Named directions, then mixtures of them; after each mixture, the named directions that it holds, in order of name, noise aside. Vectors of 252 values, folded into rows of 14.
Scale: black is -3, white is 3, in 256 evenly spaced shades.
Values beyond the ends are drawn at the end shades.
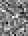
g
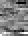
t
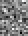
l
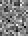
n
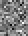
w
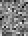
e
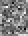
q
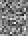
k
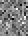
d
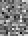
l, q.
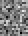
l, q.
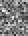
g, l.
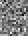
k.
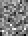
e, q, w.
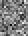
w.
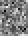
d, q.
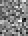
l, n.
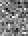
g, n, t.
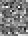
q.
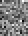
e, l, n.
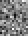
l.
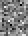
q, w.
